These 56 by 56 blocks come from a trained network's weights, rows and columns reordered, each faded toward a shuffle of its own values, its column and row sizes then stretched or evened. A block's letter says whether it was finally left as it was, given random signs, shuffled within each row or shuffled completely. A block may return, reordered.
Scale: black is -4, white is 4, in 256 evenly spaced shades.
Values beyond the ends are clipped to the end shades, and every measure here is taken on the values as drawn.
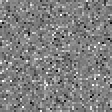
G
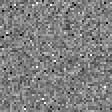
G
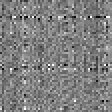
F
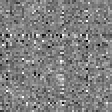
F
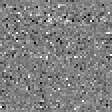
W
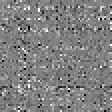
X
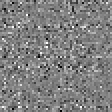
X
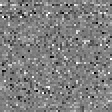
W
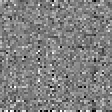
X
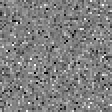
G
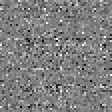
X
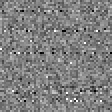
W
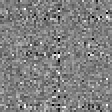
X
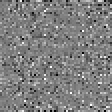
X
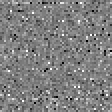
W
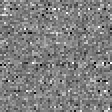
W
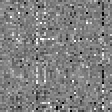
F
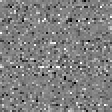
W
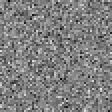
G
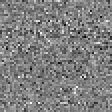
W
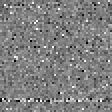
W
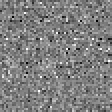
W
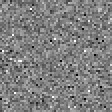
G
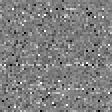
W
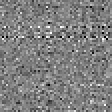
F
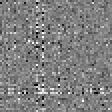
F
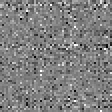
F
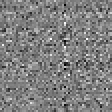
F
